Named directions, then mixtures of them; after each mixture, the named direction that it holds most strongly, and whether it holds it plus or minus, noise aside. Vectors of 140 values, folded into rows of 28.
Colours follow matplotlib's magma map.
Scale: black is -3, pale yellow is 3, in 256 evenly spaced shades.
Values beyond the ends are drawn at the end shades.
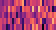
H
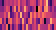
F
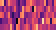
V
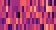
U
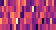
V, minus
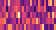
U, minus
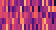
H, minus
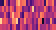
V, minus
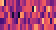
V, plus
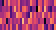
F, plus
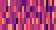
U, minus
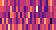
F, minus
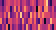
F, plus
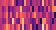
H, minus
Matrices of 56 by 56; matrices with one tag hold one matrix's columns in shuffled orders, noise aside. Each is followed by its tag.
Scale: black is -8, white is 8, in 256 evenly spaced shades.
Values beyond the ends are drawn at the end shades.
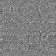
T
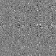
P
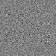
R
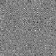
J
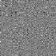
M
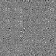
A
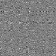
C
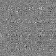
T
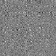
M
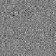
M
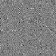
J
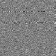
C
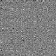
A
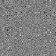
M
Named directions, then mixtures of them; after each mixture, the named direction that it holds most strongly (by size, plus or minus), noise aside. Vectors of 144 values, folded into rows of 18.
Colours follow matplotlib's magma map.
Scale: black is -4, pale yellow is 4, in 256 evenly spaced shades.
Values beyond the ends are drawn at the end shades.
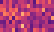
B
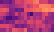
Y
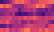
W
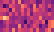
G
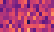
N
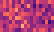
B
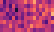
B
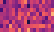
N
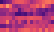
W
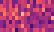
B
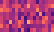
N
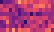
W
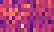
B
